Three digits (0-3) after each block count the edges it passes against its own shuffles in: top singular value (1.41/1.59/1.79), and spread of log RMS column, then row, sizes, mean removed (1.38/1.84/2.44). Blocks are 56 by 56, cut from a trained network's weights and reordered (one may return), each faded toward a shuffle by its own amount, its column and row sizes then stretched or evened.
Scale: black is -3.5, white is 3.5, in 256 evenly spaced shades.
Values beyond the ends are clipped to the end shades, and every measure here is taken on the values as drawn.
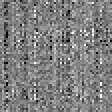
3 2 2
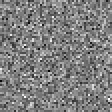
0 0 0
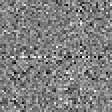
1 1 2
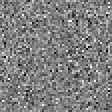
1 2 0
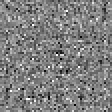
0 1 0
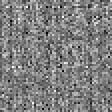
1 0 1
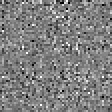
0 2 2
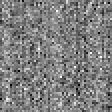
1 1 1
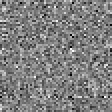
1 1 1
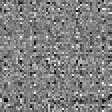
1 3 2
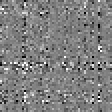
0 3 3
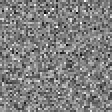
0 0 0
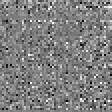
0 3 3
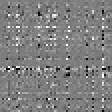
1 3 3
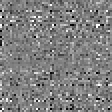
2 2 3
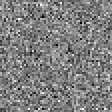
1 0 1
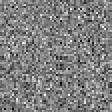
1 2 0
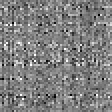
2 0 3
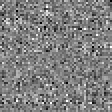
1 1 2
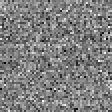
0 0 0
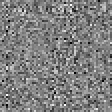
0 2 1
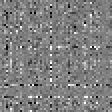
0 3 3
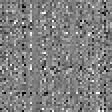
1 3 2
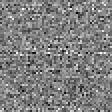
0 0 1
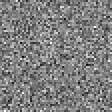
1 0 0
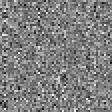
2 2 0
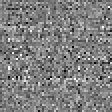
0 1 2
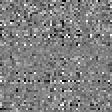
1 2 3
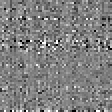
1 1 3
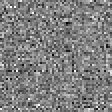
2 0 2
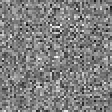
3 1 1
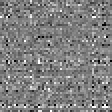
1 2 3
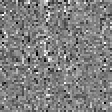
1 3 1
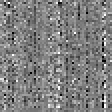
2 3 1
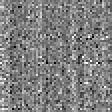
2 1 2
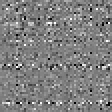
1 3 3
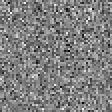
0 1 0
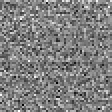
0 0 0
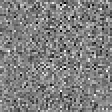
2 2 1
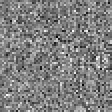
1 0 1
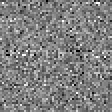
0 0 1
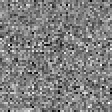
1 0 2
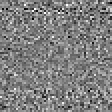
2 0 2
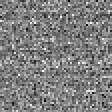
0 1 0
